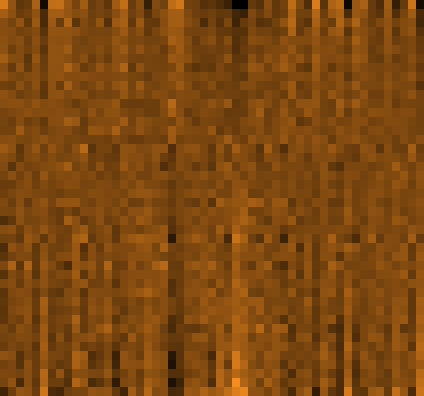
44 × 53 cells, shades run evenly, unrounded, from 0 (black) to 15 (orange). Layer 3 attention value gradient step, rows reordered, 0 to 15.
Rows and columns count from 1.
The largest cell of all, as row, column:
43, 30
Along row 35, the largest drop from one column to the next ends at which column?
7
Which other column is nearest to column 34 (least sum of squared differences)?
20
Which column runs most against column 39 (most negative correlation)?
16
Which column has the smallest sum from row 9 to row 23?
27
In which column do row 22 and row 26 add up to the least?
22
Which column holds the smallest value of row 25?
1
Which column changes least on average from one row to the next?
49
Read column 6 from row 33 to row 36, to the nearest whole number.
8 10 10 9
